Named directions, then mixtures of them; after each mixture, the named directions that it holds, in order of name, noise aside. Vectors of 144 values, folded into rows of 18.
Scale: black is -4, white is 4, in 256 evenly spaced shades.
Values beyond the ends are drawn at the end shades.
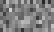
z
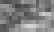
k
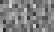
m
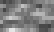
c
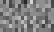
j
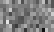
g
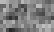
c, m.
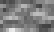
c.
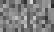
j, m.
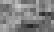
k.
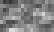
c, k.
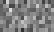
j, z.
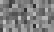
m.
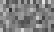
z.
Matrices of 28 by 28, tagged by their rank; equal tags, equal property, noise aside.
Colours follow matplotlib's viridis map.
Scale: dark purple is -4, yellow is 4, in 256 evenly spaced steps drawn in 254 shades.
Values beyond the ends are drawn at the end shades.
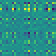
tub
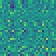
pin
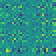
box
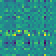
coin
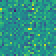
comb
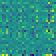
box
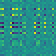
tub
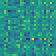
pin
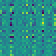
coin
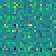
pin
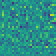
pin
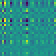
tub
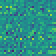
comb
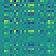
coin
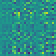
box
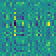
coin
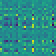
coin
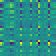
tub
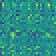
pin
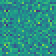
pin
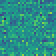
comb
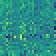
pin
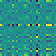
coin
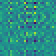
coin
